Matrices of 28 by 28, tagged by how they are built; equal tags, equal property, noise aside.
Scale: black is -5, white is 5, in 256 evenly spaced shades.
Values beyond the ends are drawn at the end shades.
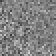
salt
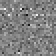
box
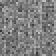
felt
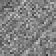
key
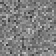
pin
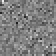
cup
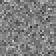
pin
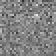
box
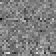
box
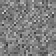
key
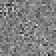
cup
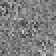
cup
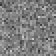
pin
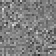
cup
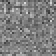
felt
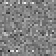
box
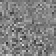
salt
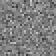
pin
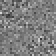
cup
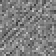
key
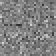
box
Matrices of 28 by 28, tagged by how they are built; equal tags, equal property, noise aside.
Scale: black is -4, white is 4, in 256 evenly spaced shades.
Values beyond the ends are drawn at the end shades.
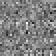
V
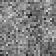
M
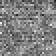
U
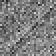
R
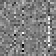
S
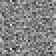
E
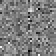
S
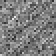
R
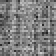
U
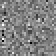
S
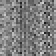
E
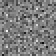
E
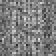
U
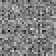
U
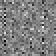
S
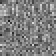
U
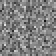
E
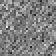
R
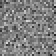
E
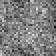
M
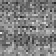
U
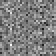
E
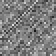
R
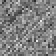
R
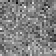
M
